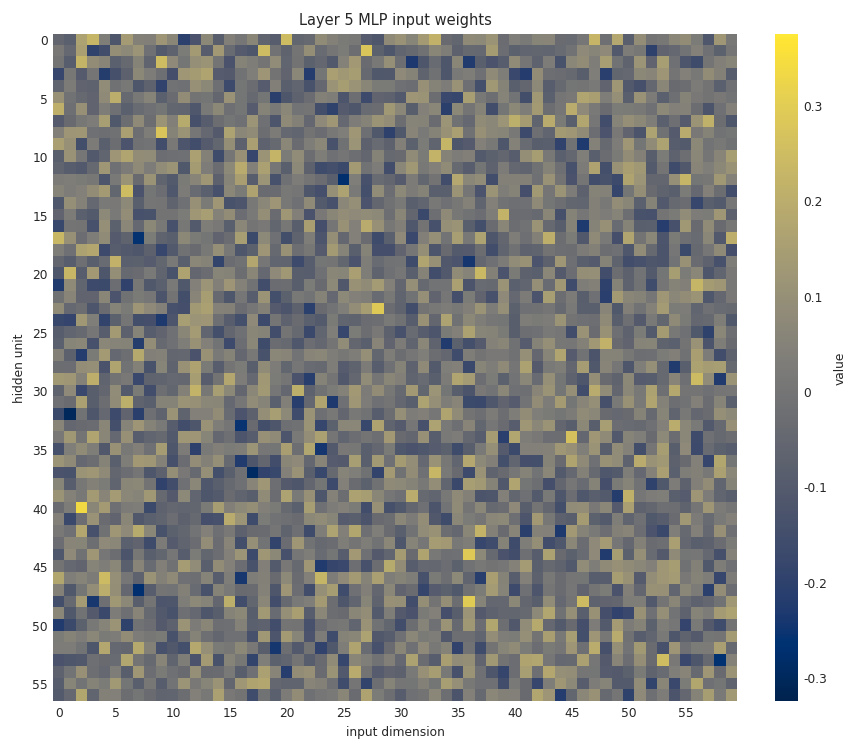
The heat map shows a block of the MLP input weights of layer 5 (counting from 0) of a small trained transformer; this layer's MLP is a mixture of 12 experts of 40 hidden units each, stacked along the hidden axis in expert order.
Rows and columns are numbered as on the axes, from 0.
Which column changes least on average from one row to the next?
10
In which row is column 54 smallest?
28
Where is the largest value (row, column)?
40, 2
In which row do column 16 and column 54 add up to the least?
36
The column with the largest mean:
26
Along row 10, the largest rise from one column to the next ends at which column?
18
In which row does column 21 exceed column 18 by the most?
37
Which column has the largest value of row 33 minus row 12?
25
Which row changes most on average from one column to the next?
17
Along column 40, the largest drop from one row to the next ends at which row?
35
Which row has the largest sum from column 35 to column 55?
0
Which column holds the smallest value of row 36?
16
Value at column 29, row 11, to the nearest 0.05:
-0.15
